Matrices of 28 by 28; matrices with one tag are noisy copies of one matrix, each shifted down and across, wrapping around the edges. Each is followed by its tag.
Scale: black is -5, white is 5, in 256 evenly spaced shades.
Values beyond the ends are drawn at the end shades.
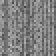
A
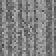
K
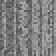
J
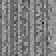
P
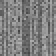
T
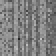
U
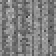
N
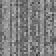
P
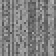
T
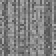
T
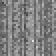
P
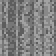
J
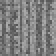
N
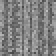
N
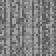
P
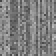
T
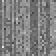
T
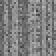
U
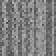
K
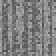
N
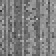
J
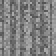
N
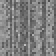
J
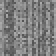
U
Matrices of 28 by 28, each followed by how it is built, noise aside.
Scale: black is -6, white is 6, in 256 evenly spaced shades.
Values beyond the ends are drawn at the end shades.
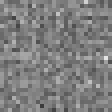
blocks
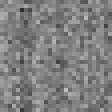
blocks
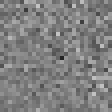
upper triangular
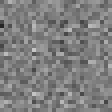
low rank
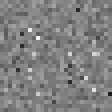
sparse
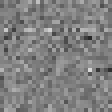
uneven rows
